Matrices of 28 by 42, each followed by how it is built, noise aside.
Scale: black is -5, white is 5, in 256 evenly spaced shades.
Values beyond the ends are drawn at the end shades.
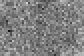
smooth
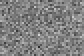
blocks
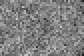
smooth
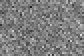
Toeplitz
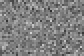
noise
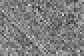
Toeplitz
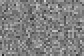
blocks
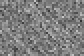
Toeplitz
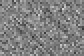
Toeplitz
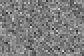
Toeplitz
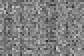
blocks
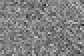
Toeplitz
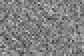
Toeplitz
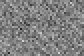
Toeplitz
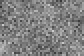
smooth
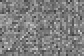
blocks
